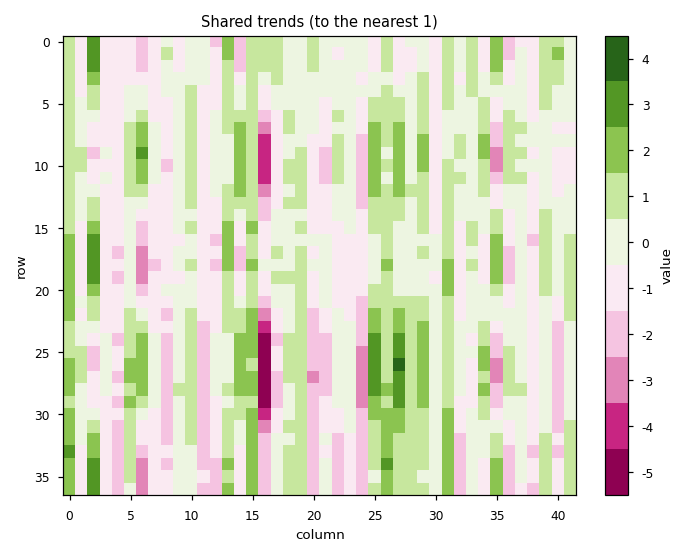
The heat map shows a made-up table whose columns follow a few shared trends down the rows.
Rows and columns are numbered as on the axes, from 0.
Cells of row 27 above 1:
8
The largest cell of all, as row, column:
26, 27
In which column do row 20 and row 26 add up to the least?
16
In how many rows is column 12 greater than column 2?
10
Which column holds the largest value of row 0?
2
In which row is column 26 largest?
34
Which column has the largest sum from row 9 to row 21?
0
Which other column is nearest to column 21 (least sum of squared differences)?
17
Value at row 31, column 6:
-1
